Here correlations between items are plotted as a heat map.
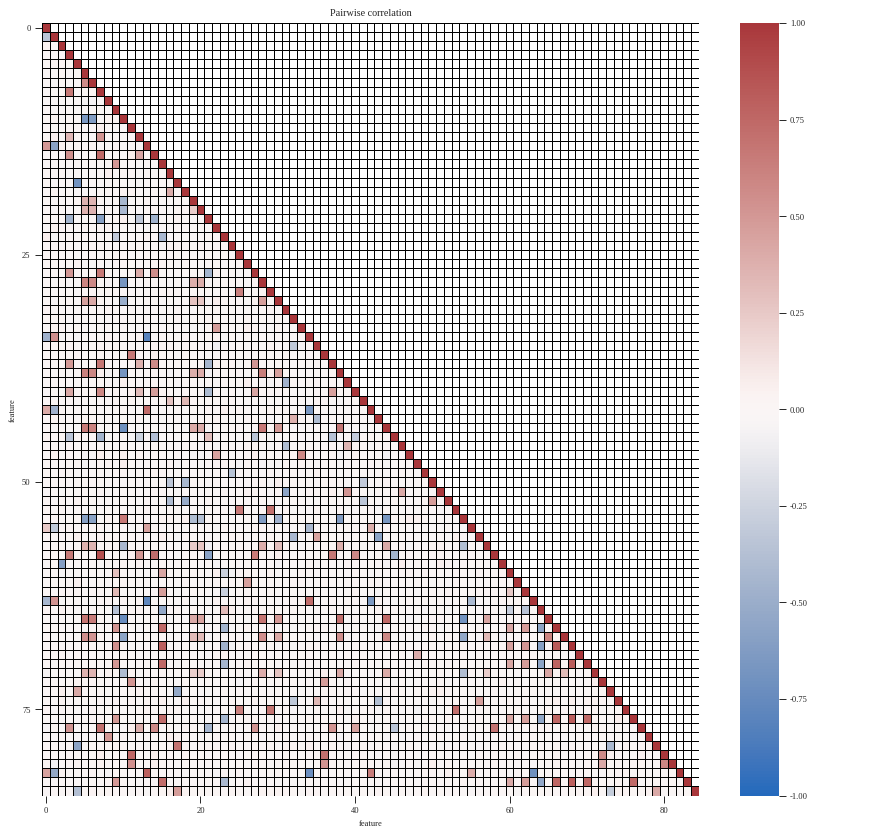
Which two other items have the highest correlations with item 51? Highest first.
39, 46
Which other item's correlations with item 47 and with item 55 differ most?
33
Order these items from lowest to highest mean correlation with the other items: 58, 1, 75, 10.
10, 1, 75, 58
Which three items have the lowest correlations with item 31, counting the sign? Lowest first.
51, 39, 46
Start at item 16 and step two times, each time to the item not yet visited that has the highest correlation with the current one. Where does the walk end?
41
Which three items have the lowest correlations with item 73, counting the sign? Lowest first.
17, 79, 84
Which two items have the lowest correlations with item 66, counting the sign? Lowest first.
64, 23
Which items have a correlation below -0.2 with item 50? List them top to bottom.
16, 18, 41
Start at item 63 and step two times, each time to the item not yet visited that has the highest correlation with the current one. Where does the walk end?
1
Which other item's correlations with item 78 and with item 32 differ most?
8
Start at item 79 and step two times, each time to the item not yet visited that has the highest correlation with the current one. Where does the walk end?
84
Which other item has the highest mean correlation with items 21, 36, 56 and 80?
11
